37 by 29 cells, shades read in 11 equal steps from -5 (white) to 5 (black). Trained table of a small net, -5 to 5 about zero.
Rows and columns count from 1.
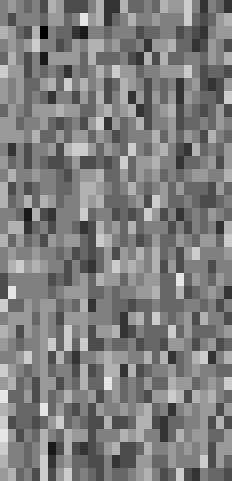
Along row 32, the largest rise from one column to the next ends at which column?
7
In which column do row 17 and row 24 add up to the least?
11
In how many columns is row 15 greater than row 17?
10
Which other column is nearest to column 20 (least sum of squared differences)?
3
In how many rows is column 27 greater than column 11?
20
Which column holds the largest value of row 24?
12
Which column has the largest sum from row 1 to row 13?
26
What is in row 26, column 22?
-3
